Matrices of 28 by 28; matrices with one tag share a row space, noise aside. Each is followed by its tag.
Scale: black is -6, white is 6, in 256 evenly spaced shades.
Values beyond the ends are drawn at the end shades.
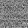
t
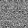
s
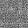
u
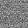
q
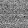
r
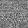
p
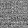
p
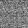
t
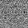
r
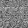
r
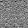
r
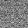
s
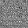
u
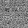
r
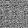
r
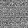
q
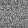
p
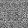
t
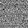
t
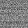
p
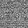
s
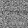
r
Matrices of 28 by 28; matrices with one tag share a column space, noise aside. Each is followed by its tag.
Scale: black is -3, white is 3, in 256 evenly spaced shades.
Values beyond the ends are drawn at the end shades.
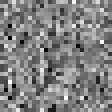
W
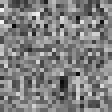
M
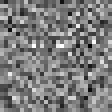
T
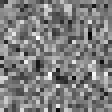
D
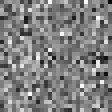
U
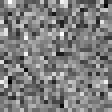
M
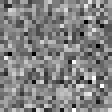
D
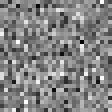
D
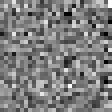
M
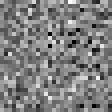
T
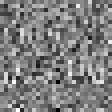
D
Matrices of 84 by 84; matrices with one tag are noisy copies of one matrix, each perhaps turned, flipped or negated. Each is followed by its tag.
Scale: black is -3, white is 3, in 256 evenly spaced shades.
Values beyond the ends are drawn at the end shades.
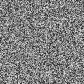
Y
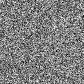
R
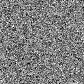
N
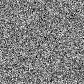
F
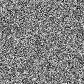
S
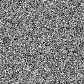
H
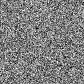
N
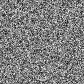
H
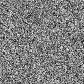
N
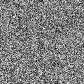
R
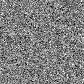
F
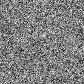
S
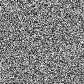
N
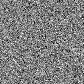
H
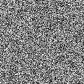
Y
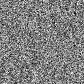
Y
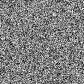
N
